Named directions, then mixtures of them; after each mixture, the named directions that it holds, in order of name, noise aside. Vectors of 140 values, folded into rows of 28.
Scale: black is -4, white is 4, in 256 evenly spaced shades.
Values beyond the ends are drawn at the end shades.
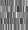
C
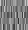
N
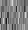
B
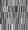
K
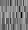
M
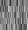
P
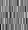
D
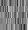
P.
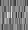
C, M, N.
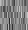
C, K, M.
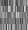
C, P.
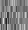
B, C.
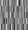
D, P.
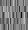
K, M.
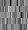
M, P.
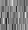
B.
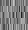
K, M.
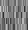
M, P.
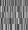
C, N.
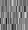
B, M.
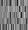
D, M, P.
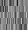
P.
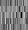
M.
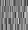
B, N.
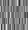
D, P.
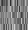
K, M, P.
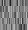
P.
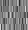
D.
